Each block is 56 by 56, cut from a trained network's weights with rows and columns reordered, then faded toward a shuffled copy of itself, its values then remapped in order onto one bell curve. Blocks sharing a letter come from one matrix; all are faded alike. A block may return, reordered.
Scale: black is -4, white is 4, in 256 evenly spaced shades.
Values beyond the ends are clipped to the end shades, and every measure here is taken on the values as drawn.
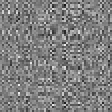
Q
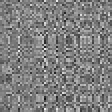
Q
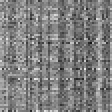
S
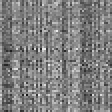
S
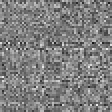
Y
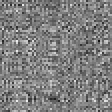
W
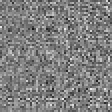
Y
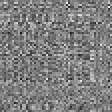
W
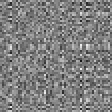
Q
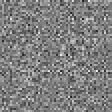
Y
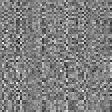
Q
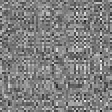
Q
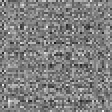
W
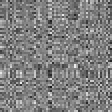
Q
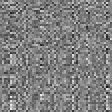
Q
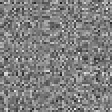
W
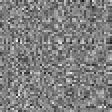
W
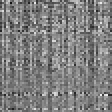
S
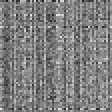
S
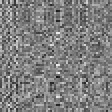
Q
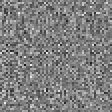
W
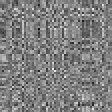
Q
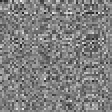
W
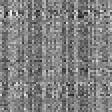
S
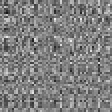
Q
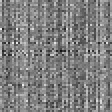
S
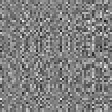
Q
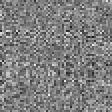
W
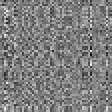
Q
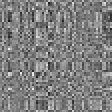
Q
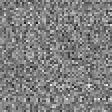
Y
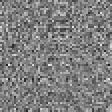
Y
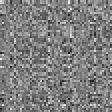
Q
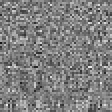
Y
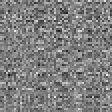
W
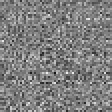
Y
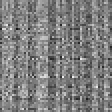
S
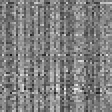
S
